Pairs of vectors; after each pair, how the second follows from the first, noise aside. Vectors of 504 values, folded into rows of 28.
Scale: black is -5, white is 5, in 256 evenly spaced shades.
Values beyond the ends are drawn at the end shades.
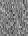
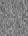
negated, shrunk.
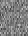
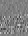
partly zeroed.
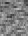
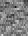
copied.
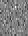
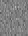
shrunk.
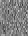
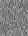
shrunk.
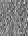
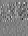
partly zeroed.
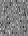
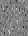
partly zeroed.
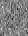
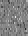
reversed, negated, partly zeroed.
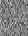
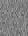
reversed, negated, shrunk.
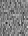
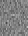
shrunk.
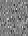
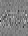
wrapped around, negated, partly zeroed.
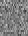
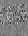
wrapped around, negated, partly zeroed.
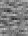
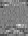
reversed, negated, partly zeroed.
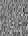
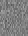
reversed, negated, shrunk.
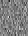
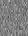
negated, shrunk.
